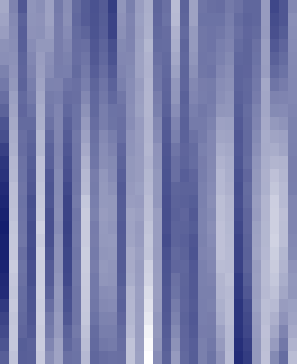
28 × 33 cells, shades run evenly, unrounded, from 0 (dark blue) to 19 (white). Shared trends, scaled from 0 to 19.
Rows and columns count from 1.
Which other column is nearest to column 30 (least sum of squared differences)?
2
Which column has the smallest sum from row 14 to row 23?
1
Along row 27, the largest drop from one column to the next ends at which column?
27
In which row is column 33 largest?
28
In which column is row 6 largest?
17
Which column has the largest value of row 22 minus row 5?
31
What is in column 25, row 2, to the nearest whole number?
7
